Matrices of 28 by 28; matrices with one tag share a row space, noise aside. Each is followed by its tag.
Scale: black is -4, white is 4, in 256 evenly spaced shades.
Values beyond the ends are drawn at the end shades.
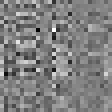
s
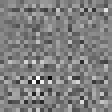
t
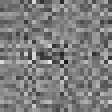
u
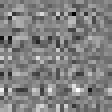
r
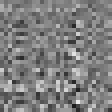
r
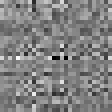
u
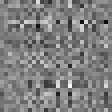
t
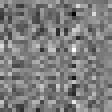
r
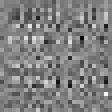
t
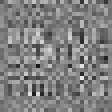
t
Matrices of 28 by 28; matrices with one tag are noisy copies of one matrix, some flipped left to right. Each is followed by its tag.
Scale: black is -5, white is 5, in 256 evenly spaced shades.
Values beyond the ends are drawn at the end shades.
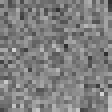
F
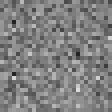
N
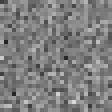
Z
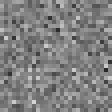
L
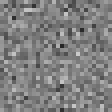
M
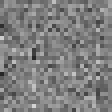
N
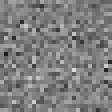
L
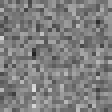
N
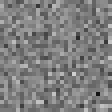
Z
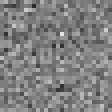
M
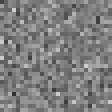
Z
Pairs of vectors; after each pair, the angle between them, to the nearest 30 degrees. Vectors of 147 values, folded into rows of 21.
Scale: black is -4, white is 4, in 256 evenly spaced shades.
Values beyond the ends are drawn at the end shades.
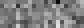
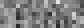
150 degrees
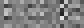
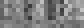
60 degrees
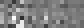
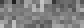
90 degrees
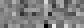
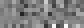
30 degrees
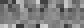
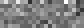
90 degrees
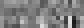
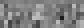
90 degrees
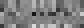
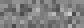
120 degrees
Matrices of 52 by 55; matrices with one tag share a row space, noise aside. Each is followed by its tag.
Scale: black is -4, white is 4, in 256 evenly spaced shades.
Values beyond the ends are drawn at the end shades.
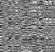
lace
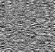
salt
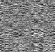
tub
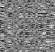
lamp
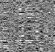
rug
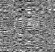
rug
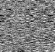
salt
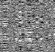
rug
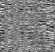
lamp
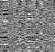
rug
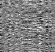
lace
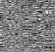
lace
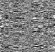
tub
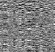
rug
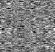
salt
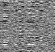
rug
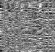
lace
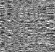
lamp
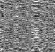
tub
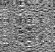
rug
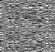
lace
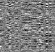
lace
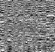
lamp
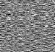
salt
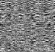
salt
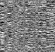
lamp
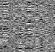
rug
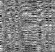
lace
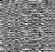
lace
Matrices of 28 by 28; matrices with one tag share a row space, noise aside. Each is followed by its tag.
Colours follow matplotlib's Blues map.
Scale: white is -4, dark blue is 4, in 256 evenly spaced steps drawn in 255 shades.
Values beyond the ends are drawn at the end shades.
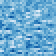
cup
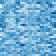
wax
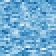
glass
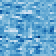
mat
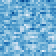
glass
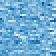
wax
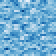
glass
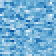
cup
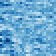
cup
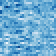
mat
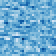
glass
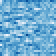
mat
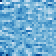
cup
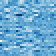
mat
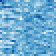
cup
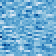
cup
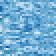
mat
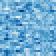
mat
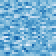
glass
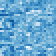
cup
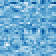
glass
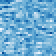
cup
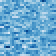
glass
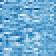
mat
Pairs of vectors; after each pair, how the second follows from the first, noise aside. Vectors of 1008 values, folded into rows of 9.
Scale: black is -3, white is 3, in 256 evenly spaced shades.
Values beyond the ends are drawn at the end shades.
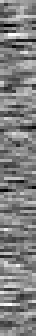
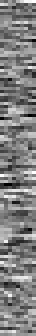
wrapped around, negated.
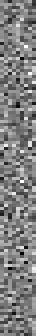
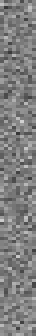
wrapped around, shrunk.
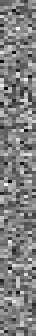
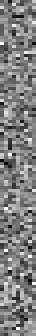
wrapped around, negated.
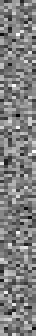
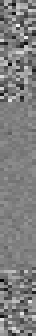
wrapped around, partly zeroed.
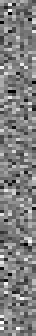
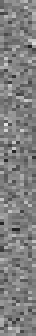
wrapped around, shrunk.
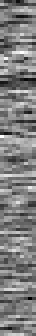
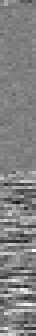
wrapped around, negated, partly zeroed.
